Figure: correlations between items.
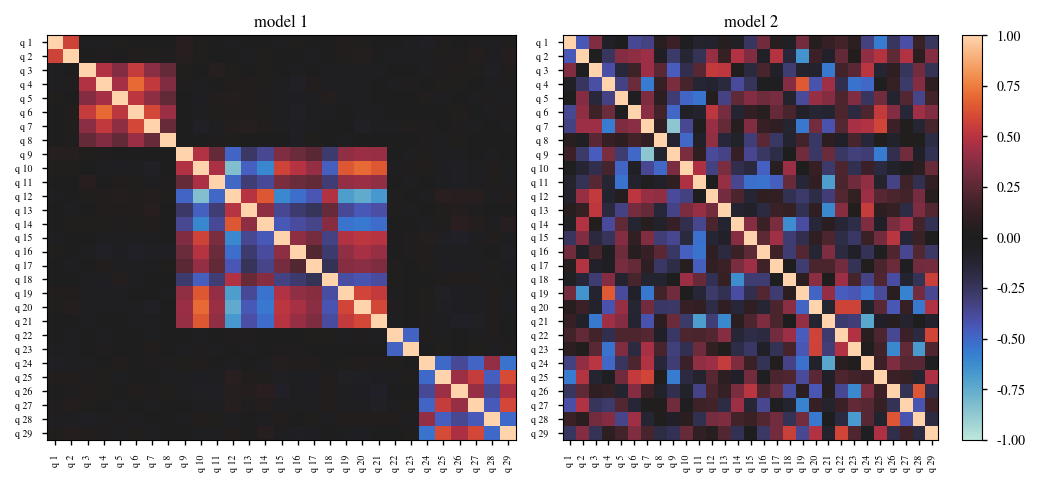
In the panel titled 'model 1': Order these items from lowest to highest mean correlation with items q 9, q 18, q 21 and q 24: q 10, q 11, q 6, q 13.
q 13, q 6, q 11, q 10
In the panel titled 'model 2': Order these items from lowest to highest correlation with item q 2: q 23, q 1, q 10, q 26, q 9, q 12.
q 1, q 9, q 10, q 23, q 26, q 12
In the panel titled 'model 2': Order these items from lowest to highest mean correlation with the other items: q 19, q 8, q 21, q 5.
q 19, q 21, q 8, q 5
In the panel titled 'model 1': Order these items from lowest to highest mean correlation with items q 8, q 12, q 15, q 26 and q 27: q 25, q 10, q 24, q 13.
q 24, q 10, q 13, q 25
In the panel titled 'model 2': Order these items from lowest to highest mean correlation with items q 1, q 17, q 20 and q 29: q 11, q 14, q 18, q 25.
q 11, q 14, q 25, q 18
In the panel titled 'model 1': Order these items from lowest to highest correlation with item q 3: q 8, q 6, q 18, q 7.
q 18, q 8, q 7, q 6
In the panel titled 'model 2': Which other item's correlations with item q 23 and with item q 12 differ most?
q 28
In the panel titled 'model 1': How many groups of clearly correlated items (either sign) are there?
5
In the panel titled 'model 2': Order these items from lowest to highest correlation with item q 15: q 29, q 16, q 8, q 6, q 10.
q 8, q 10, q 29, q 6, q 16
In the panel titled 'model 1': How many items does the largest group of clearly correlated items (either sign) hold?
13
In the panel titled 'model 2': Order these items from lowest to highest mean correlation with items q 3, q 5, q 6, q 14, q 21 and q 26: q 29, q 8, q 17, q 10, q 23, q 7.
q 10, q 23, q 29, q 8, q 7, q 17
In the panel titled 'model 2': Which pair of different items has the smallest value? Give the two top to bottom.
q 7, q 9
